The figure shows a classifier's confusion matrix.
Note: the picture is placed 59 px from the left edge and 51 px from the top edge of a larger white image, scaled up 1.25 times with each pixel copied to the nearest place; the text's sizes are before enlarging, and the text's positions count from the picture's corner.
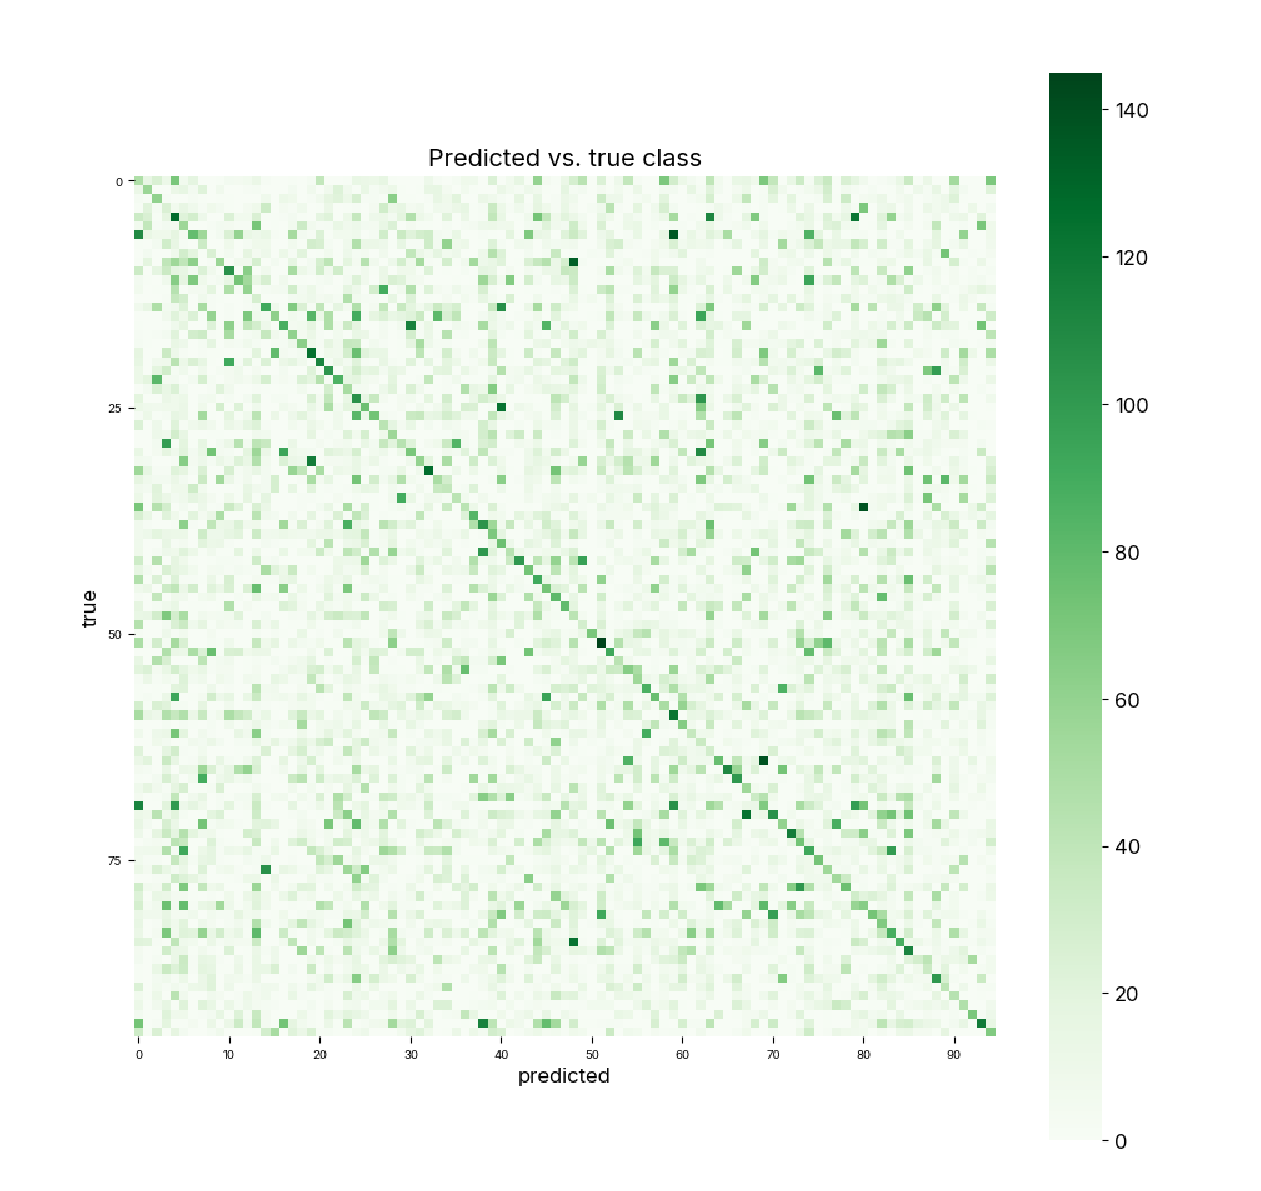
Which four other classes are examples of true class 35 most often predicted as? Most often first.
29, 87, 91, 55
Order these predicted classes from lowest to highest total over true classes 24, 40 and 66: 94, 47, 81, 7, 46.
81, 47, 94, 46, 7
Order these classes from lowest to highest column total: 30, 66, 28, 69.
30, 66, 69, 28
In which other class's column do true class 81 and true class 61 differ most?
70
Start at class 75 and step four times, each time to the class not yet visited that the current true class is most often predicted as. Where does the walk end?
85
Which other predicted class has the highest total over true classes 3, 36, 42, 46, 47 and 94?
80
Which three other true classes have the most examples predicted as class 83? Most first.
74, 70, 4
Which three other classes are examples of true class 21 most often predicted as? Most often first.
88, 75, 87
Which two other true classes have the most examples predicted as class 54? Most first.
64, 69
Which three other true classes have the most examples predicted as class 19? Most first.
31, 15, 33
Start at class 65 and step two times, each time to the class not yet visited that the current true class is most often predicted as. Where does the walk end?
77
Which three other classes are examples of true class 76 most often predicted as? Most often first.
14, 25, 23
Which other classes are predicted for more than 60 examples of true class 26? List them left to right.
24, 53, 77
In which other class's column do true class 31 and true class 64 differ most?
69
